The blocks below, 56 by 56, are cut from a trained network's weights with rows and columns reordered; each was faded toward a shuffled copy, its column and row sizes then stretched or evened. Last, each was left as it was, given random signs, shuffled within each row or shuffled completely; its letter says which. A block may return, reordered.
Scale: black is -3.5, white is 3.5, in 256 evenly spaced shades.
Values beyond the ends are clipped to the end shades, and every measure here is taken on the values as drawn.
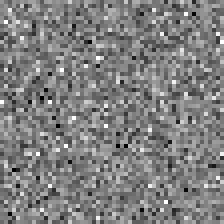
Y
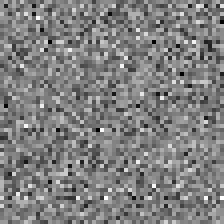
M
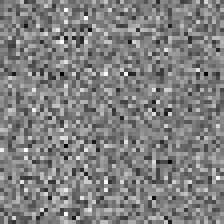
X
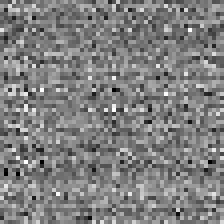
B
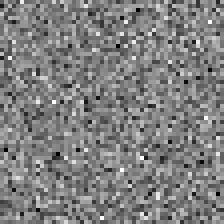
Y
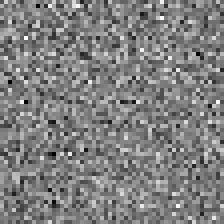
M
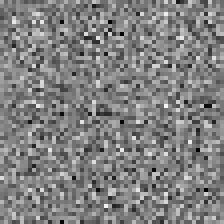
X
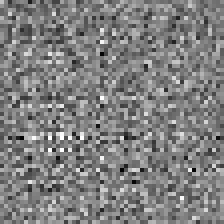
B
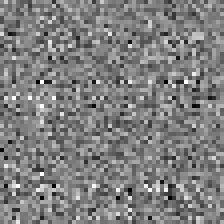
X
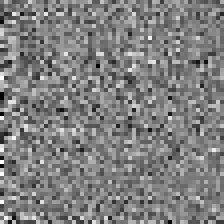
B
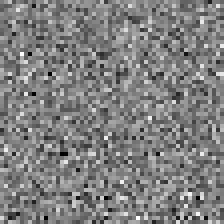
M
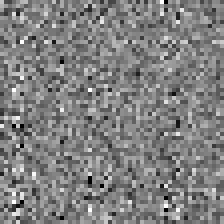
X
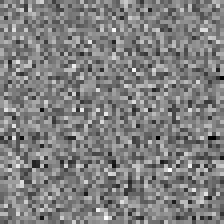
M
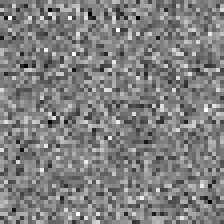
M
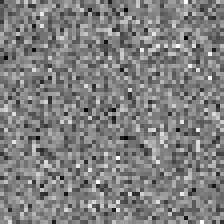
Y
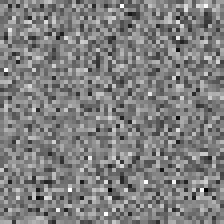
X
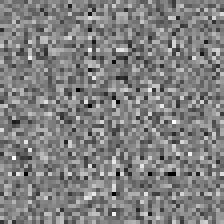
X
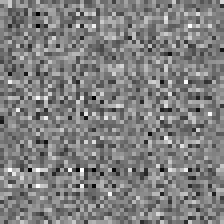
B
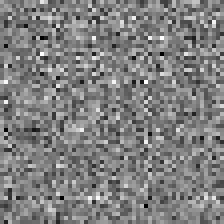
B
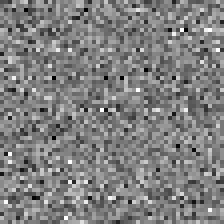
M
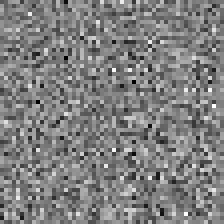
B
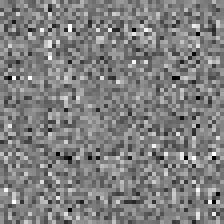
X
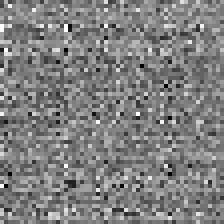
B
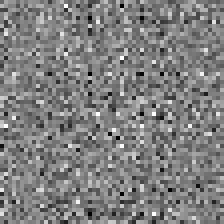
X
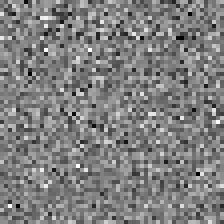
M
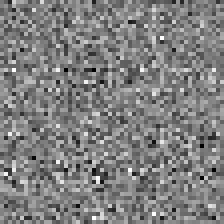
X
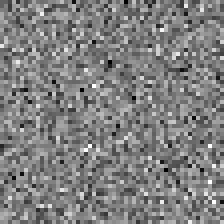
Y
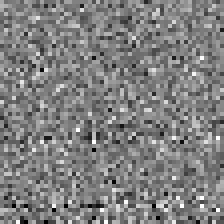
M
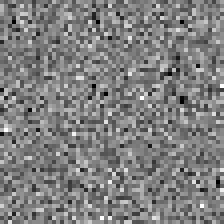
M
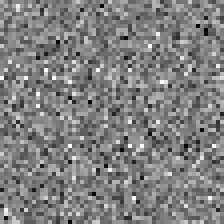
Y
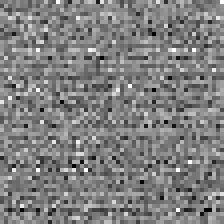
M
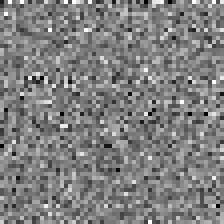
M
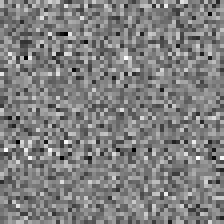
M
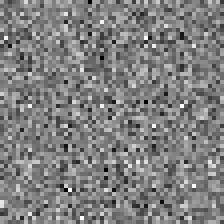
B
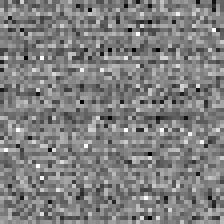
M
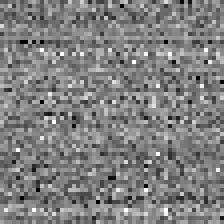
M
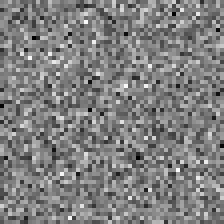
Y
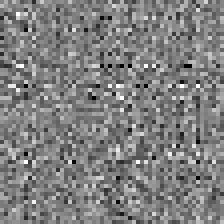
B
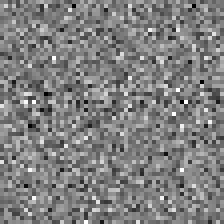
M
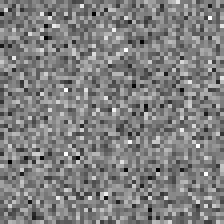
Y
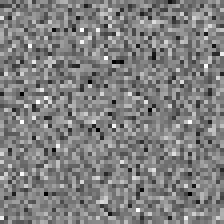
Y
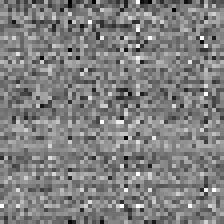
B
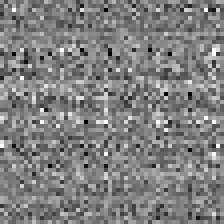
B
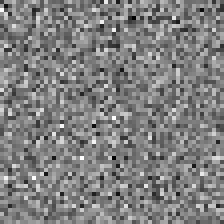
X
